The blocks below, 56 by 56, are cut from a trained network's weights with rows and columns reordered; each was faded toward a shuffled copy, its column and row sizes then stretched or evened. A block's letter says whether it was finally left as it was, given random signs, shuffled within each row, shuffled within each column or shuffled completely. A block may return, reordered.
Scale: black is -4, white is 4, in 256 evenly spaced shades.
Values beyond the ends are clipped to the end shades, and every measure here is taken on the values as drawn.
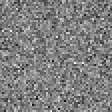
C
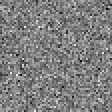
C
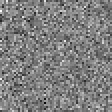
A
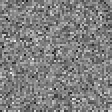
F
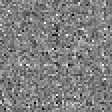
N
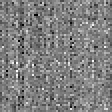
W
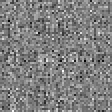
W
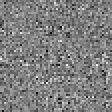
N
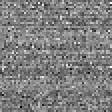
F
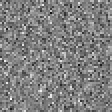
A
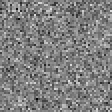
F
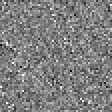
C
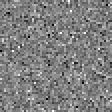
C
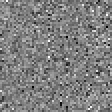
A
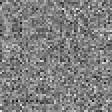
W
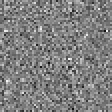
W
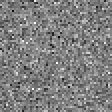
C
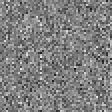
A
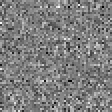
N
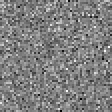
C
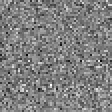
F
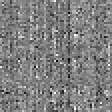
W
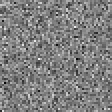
A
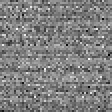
F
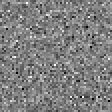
F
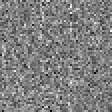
A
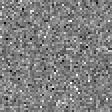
C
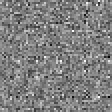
W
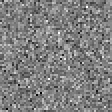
C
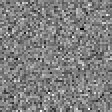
F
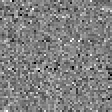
F
